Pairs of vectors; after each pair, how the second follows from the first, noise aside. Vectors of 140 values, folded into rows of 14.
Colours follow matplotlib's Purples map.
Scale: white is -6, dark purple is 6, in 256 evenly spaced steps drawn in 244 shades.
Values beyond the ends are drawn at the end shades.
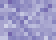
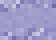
wrapped around, negated, partly zeroed.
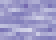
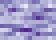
negated, scaled up.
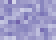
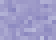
reversed, shrunk.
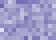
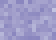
reversed, shrunk.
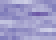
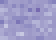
wrapped around, negated, partly zeroed.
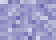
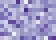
reversed, negated, scaled up.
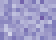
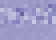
wrapped around, negated, partly zeroed.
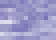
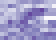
reversed, scaled up.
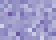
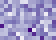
negated, scaled up.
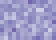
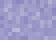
reversed, shrunk.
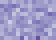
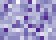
reversed, negated, scaled up.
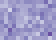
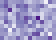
negated, scaled up.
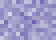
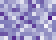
reversed, scaled up.
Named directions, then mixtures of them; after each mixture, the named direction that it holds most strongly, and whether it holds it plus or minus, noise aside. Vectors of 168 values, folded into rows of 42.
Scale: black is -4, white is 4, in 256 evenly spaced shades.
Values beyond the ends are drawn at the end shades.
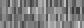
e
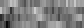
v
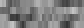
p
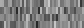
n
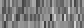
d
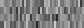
n, plus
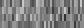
d, minus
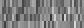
d, plus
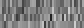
d, plus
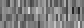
e, plus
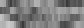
p, plus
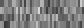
n, minus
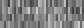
e, plus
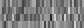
d, plus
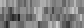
v, plus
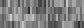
e, minus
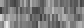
v, minus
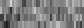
v, plus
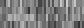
e, minus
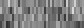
e, minus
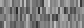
n, plus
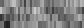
v, plus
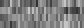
e, plus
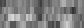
p, minus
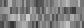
p, minus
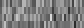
d, minus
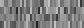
n, plus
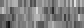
v, plus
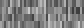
e, plus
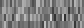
d, minus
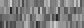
n, plus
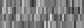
d, minus
